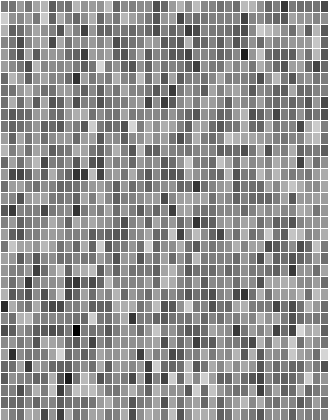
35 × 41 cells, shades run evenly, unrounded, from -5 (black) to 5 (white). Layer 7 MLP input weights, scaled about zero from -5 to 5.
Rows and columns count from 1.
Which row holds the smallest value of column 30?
28
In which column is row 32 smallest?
9
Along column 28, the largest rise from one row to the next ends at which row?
14
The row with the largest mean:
12
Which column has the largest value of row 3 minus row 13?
34
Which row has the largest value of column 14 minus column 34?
1
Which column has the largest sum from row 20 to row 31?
40
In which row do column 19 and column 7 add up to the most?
21
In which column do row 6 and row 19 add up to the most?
13
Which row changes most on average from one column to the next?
32
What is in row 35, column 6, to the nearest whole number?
-2
